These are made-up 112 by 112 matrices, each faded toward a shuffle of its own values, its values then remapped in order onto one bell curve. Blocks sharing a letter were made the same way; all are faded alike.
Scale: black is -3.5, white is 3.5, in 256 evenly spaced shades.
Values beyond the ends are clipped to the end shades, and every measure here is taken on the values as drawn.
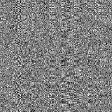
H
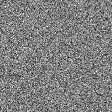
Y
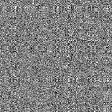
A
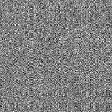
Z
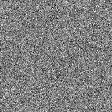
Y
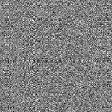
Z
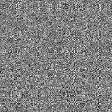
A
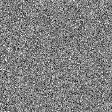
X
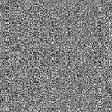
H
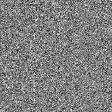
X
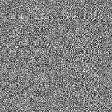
Z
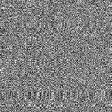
Z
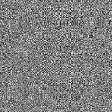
H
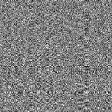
Z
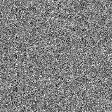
X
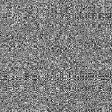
A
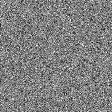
Y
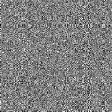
H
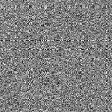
A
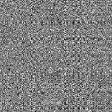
H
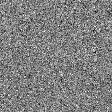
X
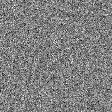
Y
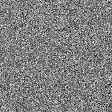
X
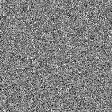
Y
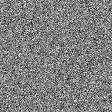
Y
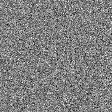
X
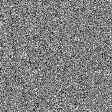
X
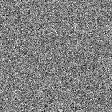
Y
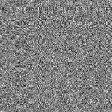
Z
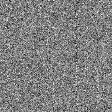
X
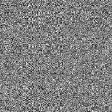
A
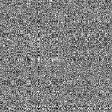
A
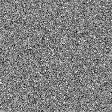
Y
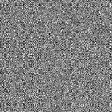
H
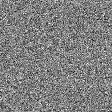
Y
